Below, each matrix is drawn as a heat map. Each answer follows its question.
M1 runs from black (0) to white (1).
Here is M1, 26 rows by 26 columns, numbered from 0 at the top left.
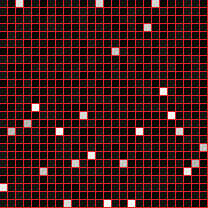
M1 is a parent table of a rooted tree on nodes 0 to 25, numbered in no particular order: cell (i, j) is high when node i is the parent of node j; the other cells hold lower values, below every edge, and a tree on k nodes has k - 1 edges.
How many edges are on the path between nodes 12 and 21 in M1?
3
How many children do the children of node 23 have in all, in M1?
3
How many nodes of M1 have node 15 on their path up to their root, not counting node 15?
11
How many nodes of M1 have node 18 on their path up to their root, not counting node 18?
9
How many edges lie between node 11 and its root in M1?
6
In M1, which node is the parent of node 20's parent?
19
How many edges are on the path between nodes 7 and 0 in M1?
9
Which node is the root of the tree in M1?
6
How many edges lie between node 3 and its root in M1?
9
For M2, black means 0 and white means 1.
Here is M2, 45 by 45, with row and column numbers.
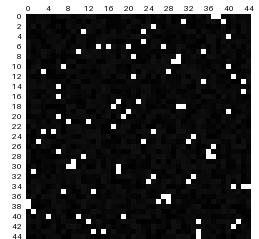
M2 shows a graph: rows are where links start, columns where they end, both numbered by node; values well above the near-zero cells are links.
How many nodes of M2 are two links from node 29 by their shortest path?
1
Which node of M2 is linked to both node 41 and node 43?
node 34
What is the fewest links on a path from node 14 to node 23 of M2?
7
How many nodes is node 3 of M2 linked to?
2
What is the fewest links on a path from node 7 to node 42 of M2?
6
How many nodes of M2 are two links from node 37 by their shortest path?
3
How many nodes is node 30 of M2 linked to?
3
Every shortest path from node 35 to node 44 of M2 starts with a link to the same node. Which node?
node 13
